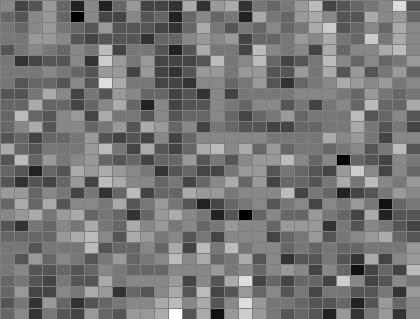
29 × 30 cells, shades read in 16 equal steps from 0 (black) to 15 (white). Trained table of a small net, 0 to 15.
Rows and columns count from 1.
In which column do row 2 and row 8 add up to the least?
13
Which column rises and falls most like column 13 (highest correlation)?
12
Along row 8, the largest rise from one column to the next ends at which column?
8
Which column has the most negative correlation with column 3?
18
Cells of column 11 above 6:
16
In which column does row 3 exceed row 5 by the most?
23
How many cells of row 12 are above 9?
3
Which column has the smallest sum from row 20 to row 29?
26
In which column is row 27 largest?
15
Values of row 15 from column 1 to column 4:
5 11 6 9
